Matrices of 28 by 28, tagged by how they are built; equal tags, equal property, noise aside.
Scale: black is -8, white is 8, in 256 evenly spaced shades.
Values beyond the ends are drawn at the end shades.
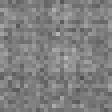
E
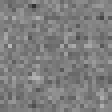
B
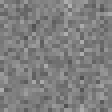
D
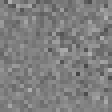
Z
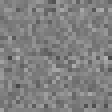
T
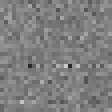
T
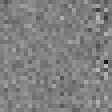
D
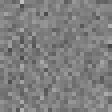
D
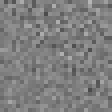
Z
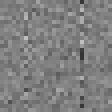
D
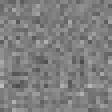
B
